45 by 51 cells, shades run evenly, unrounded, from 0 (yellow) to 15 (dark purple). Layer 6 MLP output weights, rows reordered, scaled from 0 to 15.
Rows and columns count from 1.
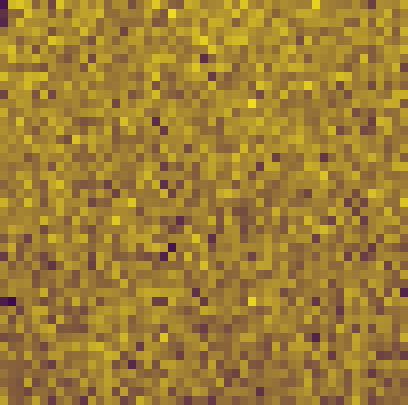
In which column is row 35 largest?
43
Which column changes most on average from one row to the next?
21
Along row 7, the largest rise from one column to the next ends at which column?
26
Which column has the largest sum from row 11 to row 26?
46
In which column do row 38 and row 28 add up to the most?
22
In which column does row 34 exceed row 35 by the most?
2
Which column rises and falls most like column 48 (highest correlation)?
3
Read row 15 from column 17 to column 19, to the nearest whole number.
4 8 6
